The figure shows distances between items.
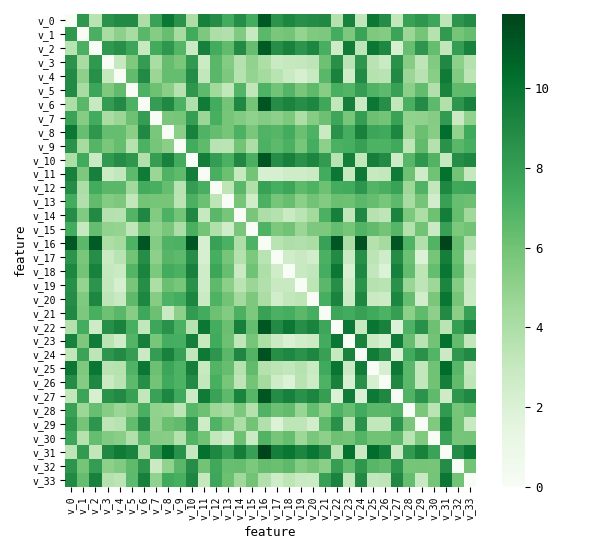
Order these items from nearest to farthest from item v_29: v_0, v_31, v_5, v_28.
v_28, v_5, v_0, v_31
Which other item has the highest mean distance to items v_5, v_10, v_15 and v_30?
v_16
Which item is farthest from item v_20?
v_31
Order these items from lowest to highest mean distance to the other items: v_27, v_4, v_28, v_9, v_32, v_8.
v_4, v_28, v_9, v_32, v_8, v_27
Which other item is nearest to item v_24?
v_27
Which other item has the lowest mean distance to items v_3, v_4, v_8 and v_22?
v_19
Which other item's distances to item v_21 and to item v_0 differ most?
v_8
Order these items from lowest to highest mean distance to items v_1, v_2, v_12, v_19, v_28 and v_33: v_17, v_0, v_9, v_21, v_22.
v_9, v_17, v_21, v_22, v_0
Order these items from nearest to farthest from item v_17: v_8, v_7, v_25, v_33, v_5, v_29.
v_29, v_33, v_25, v_7, v_5, v_8
